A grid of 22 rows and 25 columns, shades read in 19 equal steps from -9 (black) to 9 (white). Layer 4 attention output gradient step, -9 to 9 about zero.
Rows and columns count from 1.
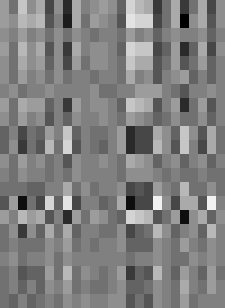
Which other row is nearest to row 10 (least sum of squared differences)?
11
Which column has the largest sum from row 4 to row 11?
15
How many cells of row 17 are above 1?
4
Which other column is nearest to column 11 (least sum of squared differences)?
25
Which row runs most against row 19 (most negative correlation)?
6
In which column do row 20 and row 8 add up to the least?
21
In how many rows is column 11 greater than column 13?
8
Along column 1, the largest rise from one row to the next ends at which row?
16
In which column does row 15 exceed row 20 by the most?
24
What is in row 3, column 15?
2
